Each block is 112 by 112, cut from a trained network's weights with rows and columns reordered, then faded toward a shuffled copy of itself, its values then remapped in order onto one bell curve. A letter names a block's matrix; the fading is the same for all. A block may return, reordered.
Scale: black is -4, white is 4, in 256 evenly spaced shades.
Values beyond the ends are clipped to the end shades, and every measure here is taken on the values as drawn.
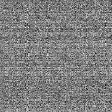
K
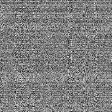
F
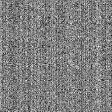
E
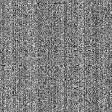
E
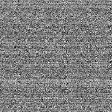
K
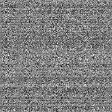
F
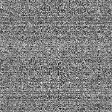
K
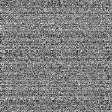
F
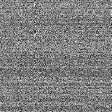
F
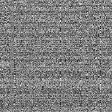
F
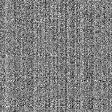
E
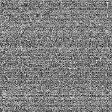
K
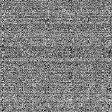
F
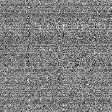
K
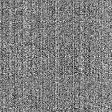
E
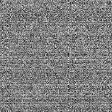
K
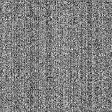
E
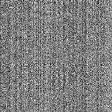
E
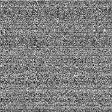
K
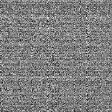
K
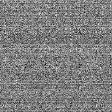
K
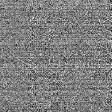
K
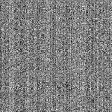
E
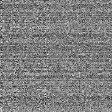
F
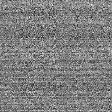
K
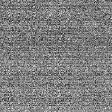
F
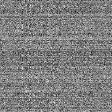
K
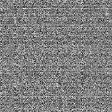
K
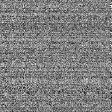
F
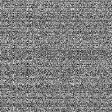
F
